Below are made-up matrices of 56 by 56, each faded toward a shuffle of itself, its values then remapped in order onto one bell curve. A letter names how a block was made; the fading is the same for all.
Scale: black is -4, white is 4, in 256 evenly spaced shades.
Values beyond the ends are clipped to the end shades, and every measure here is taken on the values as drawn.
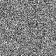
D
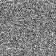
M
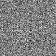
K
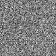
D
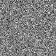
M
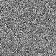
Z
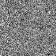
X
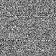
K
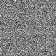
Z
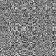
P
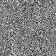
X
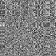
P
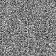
D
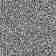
X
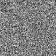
D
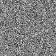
X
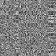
P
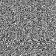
K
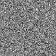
Z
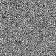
Z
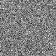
Z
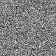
D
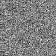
D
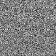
K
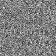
D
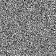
M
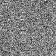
D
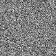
D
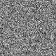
D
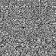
K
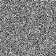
X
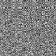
P
